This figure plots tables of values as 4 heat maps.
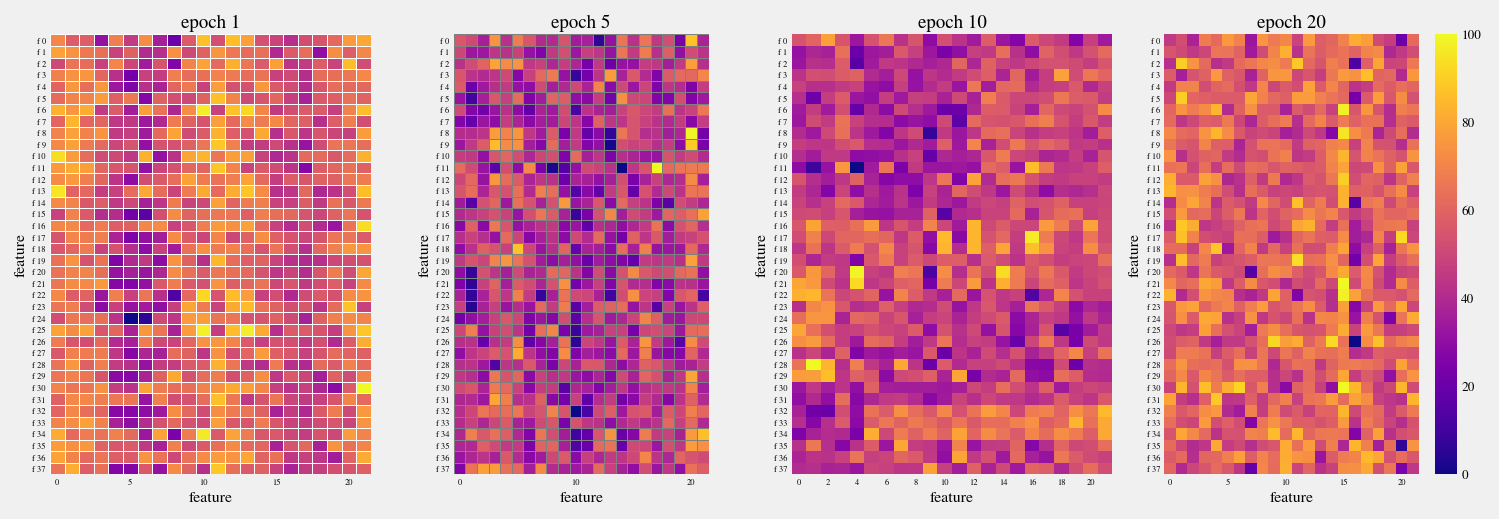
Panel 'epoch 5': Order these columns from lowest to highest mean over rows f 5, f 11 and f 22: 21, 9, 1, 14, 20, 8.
1, 8, 21, 14, 9, 20
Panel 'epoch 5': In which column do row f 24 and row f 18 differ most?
5
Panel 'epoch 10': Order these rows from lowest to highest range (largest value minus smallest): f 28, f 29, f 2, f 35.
f 2, f 35, f 29, f 28
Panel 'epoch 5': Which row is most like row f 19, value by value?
f 2
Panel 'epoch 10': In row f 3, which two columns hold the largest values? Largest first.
18, 20
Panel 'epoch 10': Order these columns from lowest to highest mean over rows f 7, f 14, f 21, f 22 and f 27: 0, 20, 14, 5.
5, 20, 14, 0
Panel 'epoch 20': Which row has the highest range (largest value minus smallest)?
f 26
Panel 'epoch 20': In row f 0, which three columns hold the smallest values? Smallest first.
20, 7, 2
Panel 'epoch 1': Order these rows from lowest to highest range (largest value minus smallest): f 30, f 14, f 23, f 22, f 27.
f 14, f 27, f 23, f 30, f 22
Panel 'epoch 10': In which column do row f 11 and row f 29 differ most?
1
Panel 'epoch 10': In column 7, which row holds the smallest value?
f 11
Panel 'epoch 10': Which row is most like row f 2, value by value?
f 31
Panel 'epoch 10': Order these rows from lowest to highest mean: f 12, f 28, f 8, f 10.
f 10, f 8, f 12, f 28
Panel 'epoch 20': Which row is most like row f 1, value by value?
f 7
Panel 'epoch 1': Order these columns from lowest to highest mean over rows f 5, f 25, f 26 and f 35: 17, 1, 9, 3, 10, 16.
17, 16, 9, 3, 1, 10
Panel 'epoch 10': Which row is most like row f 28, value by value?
f 24
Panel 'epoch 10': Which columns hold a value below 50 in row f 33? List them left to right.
0, 1, 2, 4
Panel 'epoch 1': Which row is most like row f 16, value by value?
f 36
